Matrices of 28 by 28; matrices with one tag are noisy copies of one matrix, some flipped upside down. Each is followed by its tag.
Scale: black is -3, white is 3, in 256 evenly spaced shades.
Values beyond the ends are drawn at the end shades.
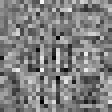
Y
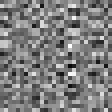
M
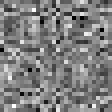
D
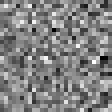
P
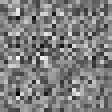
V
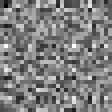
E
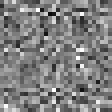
D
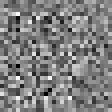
V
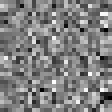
P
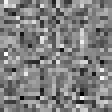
D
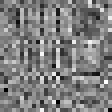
Y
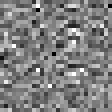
M
